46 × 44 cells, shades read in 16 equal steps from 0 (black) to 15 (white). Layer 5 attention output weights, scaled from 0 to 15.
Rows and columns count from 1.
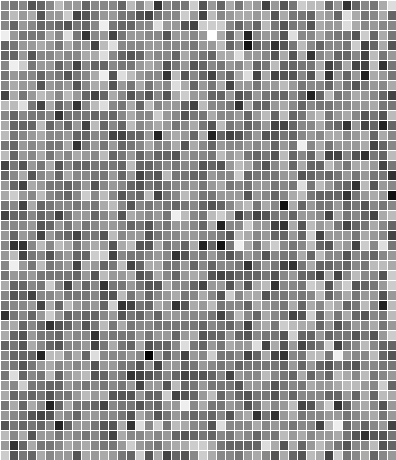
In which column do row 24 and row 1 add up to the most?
35
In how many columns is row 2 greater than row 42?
24
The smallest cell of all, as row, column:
36, 17
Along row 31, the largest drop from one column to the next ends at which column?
14
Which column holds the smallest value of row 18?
44
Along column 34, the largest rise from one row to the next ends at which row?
19
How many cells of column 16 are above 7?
24
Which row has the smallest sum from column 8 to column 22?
38
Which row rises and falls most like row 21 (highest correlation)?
23
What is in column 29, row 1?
9
